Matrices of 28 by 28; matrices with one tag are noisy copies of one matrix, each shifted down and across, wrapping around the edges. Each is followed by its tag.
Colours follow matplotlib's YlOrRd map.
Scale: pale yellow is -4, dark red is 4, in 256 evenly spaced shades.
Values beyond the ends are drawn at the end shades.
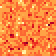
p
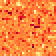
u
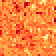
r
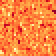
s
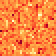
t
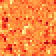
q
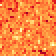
u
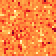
s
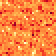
t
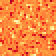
u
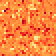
p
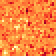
r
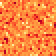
s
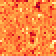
q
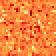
s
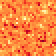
u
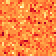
t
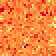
p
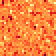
s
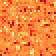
t
